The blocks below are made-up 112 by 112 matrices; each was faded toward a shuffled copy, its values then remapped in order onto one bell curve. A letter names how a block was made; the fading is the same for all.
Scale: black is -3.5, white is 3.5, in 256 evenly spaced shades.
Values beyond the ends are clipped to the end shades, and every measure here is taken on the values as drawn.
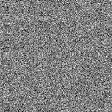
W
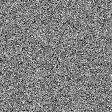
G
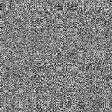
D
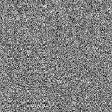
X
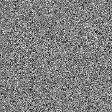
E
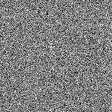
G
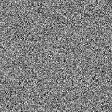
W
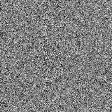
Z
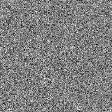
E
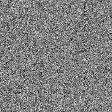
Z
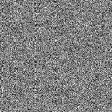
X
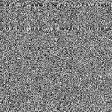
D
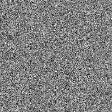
E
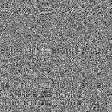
D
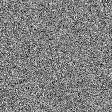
G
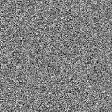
W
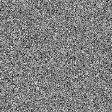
E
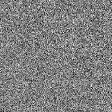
X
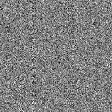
X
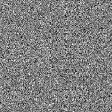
X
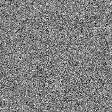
E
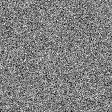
G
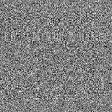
D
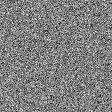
G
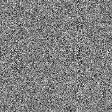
E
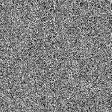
Z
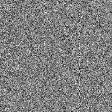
Z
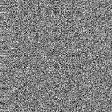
W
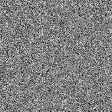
Z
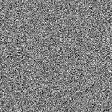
W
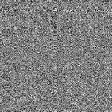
D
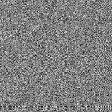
D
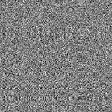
D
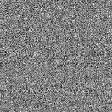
W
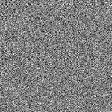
D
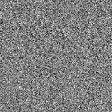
W
